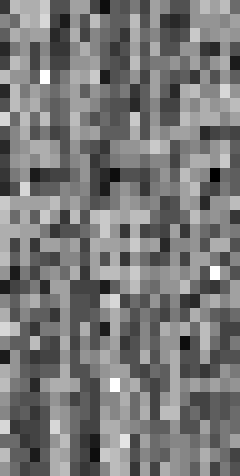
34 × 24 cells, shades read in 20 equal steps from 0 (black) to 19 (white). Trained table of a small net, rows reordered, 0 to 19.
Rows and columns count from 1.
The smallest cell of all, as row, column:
13, 22
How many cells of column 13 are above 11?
9
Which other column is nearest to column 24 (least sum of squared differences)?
4
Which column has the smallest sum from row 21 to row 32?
10
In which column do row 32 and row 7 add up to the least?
14
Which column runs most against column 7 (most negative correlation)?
3
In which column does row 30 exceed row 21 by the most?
11
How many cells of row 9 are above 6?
19
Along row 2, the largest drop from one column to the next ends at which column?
6
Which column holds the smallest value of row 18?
17
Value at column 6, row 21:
12
